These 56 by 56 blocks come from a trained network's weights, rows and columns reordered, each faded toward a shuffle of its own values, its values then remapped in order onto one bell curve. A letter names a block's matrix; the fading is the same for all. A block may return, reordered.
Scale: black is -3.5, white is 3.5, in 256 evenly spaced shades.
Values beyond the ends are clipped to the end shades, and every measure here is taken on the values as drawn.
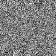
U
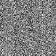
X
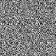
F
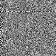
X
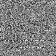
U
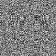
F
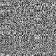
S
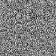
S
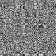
S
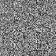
X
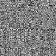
F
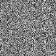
X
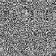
S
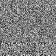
U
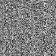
X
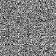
X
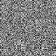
S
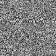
U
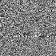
U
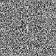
X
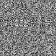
F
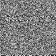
U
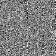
X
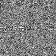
U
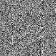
X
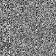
X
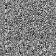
X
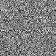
U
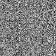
X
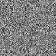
S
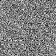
U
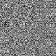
F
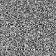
U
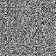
X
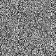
X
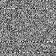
U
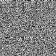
U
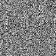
X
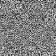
S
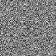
F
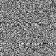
F
